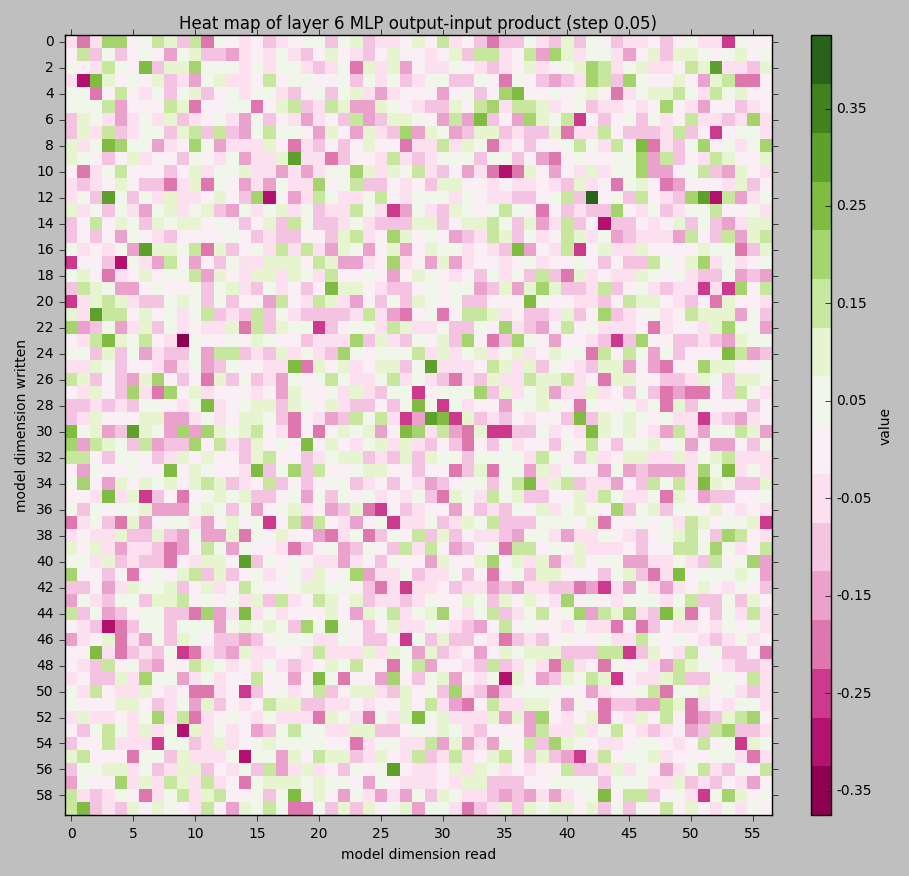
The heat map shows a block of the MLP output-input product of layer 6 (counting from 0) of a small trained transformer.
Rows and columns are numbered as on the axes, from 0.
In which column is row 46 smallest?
27
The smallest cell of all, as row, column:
23, 9
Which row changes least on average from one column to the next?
42
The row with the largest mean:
2
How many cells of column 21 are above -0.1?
45
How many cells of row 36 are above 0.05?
9
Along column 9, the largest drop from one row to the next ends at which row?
53
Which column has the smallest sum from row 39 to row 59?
32
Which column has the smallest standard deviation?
13
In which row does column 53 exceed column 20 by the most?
22
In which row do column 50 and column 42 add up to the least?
44
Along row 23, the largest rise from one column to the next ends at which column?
10
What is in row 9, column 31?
0.05
